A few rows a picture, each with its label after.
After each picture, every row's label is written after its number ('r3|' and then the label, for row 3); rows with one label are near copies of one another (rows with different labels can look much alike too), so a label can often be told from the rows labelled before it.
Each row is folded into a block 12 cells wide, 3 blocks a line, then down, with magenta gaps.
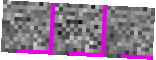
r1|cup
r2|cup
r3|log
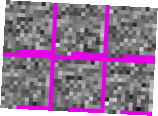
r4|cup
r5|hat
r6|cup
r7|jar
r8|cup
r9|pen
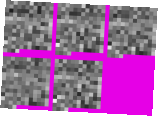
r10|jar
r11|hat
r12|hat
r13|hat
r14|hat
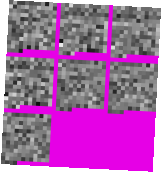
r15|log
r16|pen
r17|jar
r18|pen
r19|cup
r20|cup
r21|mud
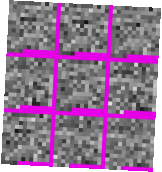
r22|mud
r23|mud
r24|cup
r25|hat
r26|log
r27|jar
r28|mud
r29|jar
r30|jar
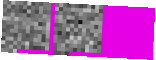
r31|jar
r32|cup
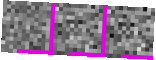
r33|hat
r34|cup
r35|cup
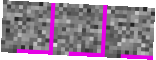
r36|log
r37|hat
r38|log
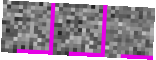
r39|log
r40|log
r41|jar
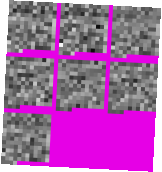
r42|jar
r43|pen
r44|hat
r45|cup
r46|mud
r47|mud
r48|hat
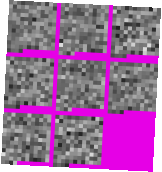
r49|log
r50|pen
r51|cup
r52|log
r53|jar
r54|mud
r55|pen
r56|log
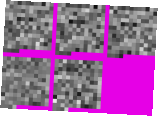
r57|cup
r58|mud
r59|log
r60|hat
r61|hat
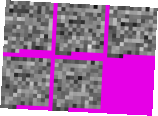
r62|jar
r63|cup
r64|mud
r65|mud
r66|mud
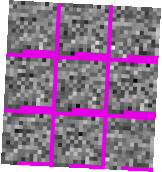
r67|cup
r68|log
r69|hat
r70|cup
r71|log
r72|cup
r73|mud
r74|cup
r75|jar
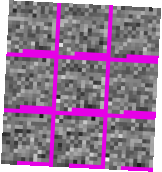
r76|jar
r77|hat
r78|mud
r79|log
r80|pen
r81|pen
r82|cup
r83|log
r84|pen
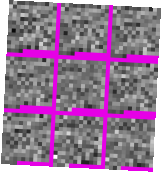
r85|log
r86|log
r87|cup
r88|cup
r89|pen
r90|log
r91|cup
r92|hat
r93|jar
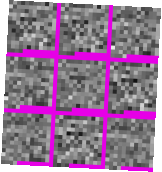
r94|cup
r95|cup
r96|hat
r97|pen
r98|mud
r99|cup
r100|hat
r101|mud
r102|jar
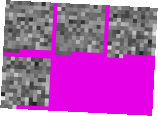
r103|cup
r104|cup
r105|jar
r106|hat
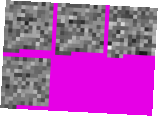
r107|mud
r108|mud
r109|pen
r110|mud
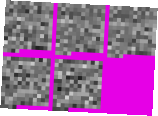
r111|pen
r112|jar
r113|jar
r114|mud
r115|mud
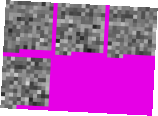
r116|log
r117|pen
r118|jar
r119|hat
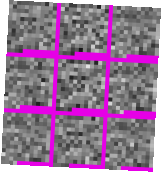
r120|log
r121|log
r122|hat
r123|pen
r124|mud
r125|hat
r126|hat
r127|cup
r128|hat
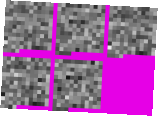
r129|pen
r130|mud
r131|hat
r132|pen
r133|mud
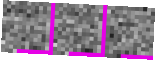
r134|jar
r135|pen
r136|log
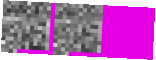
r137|jar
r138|hat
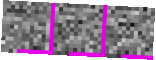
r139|jar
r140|log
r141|mud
